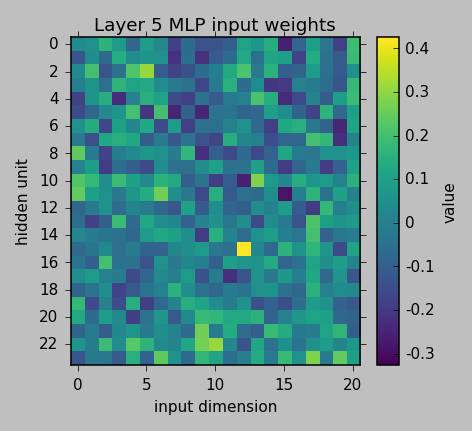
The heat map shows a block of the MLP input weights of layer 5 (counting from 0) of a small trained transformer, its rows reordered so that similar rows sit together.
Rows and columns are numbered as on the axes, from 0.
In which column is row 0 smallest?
15
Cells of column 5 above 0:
12
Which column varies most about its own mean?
9
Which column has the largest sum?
17
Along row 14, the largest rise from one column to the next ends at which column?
10
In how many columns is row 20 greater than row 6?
13
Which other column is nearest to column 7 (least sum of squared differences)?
16
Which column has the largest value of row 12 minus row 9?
18
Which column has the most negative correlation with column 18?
1
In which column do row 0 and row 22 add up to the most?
2
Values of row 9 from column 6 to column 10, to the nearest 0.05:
0.05 -0.05 -0.05 0.05 0.1
